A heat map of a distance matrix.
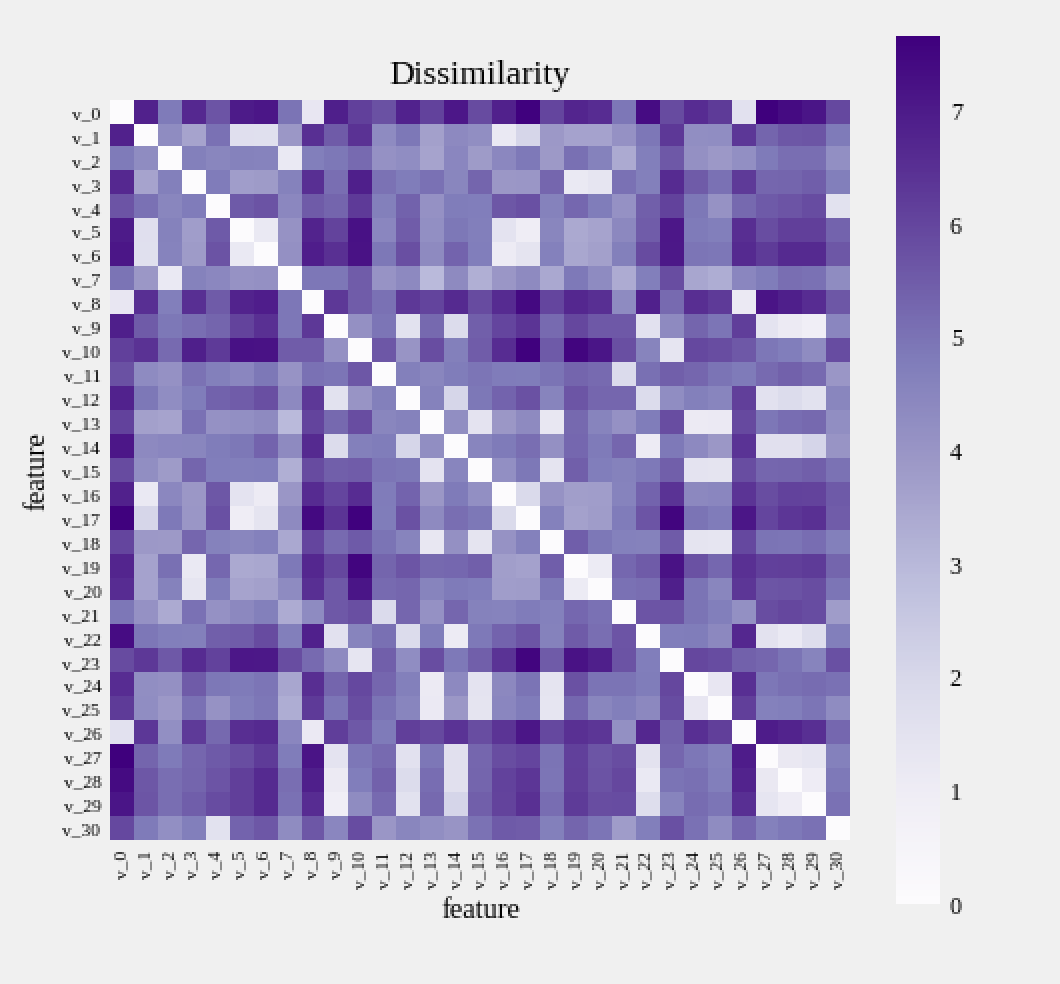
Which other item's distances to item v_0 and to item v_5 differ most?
v_17
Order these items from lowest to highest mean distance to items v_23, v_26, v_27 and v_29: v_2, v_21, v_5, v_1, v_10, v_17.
v_10, v_2, v_21, v_1, v_5, v_17
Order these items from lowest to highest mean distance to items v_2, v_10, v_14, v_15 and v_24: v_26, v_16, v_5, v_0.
v_16, v_5, v_26, v_0
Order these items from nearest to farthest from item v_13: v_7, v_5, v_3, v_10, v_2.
v_7, v_2, v_5, v_3, v_10
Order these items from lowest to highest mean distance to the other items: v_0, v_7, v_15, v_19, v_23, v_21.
v_7, v_15, v_21, v_19, v_23, v_0
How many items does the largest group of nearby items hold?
7
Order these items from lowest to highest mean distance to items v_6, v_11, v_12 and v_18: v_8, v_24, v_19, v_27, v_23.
v_24, v_27, v_19, v_23, v_8
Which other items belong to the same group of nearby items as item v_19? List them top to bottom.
v_3, v_20
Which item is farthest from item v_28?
v_0
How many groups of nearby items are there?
9
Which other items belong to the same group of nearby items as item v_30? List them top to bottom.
v_4
